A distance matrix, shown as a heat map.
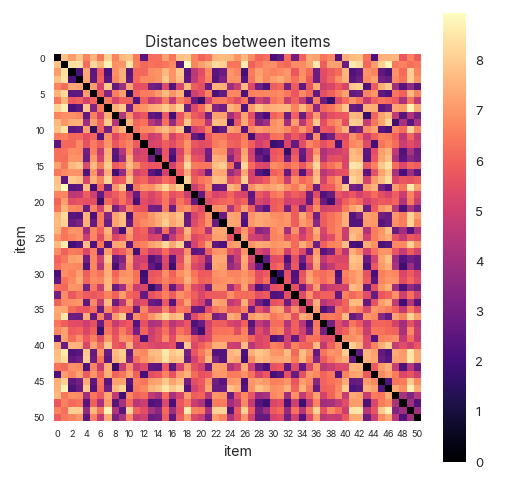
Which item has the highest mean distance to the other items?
1
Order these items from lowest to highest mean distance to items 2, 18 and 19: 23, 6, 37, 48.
23, 37, 6, 48
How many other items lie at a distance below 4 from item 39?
6
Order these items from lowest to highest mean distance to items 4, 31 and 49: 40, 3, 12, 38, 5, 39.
12, 39, 40, 38, 5, 3
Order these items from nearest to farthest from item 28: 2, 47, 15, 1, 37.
47, 37, 15, 1, 2
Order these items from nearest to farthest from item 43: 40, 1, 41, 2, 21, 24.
21, 24, 40, 1, 2, 41
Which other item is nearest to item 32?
13
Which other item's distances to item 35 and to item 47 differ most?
9
